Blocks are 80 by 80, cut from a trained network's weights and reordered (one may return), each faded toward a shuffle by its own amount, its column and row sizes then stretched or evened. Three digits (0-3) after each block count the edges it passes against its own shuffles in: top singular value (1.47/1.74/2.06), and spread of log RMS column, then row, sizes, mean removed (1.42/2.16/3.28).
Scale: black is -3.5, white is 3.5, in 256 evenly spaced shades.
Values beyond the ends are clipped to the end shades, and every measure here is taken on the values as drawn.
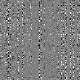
3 3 1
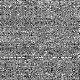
1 1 1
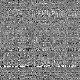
2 1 2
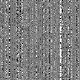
3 3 0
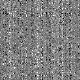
1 2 1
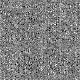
0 0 1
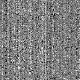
2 2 1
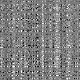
3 2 3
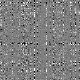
1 3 2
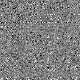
0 1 2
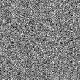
2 0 0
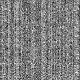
3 0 1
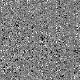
0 2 1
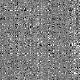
1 2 2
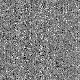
0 1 0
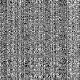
3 0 2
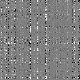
2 3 2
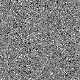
0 1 0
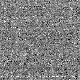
0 0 1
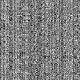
3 0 1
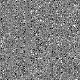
1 2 0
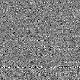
1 0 2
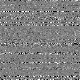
1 0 3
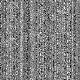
3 2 0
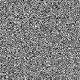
2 0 1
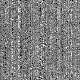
2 2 0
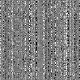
3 3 1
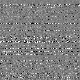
0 0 3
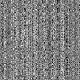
3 2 0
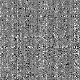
2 2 2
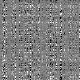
2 3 1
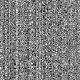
2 1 1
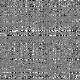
1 1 3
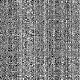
3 1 2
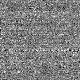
1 0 1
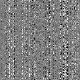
2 3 1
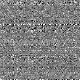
1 1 2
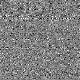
1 0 2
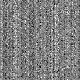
3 2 0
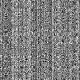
3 0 1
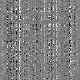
3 3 2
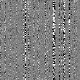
3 3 0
